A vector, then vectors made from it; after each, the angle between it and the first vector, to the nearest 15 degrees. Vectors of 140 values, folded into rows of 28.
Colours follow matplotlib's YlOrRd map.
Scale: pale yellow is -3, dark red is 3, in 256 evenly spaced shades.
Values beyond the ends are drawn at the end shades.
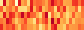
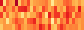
165 degrees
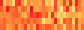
90 degrees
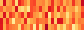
45 degrees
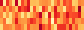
150 degrees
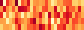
165 degrees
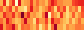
30 degrees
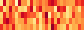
30 degrees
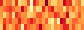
120 degrees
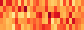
135 degrees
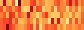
45 degrees
